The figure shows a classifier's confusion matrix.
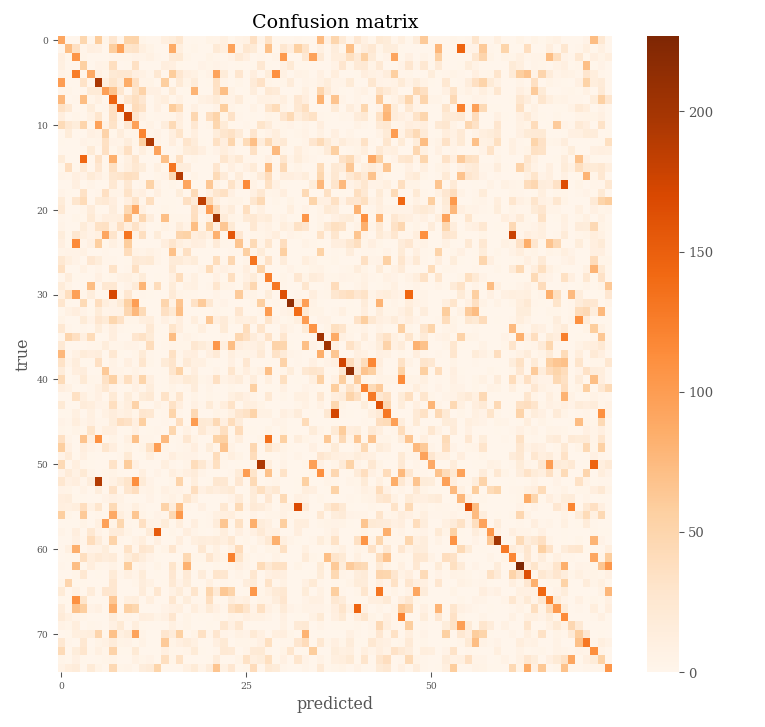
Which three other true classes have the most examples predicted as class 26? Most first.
65, 57, 12
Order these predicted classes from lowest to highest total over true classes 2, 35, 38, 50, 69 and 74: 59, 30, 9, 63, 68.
59, 9, 63, 30, 68
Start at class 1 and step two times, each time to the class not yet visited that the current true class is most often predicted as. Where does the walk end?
63
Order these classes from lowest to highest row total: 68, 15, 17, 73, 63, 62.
68, 73, 63, 15, 17, 62
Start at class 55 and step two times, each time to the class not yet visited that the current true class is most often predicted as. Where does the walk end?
28
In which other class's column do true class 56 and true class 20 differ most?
16
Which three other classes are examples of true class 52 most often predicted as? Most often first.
5, 10, 45
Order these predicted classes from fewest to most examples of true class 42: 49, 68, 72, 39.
72, 49, 39, 68
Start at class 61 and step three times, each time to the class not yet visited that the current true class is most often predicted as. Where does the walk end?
44
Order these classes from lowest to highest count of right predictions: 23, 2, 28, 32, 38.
2, 28, 32, 23, 38
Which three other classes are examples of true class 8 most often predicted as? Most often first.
54, 56, 44
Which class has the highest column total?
7
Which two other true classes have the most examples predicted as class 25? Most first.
17, 51
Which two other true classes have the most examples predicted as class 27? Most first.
50, 31
